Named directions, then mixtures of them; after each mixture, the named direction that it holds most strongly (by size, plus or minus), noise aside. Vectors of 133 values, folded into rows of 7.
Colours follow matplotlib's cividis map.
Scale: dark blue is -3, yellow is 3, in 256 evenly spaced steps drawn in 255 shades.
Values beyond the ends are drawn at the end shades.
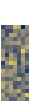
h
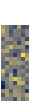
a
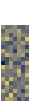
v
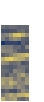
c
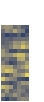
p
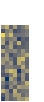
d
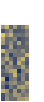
d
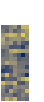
p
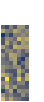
d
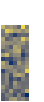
h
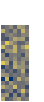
v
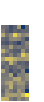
c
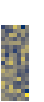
h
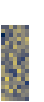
d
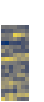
c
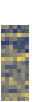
c
